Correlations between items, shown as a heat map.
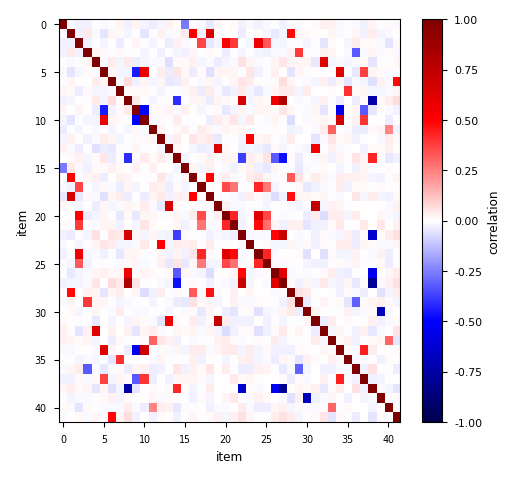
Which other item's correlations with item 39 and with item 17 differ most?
30
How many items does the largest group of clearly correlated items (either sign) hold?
6
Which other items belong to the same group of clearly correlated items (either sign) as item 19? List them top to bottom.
13, 31
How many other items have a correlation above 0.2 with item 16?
3
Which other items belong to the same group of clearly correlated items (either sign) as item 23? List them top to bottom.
12
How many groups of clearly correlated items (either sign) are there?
13
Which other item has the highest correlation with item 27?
8
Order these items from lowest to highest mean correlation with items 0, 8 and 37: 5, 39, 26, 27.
39, 5, 26, 27
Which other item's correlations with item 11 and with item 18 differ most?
1
